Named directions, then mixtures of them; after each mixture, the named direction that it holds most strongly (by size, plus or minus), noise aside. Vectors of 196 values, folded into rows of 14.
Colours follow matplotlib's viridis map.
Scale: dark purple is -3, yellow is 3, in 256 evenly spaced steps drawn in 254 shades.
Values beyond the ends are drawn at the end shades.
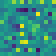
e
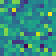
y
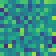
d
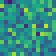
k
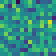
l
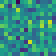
l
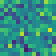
d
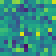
y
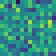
l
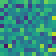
d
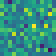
k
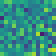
d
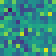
y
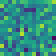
d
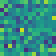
d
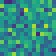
k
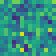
y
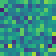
d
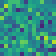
d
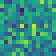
k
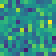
l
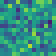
l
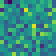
k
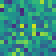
k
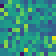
d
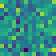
d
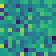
d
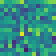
d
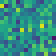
l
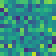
d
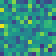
d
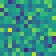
d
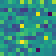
e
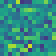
l
